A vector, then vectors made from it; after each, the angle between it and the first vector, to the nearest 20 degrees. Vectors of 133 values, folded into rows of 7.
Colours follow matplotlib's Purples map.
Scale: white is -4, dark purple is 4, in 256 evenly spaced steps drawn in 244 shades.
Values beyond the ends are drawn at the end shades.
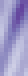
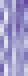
60 degrees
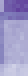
60 degrees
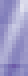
160 degrees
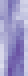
120 degrees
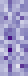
80 degrees
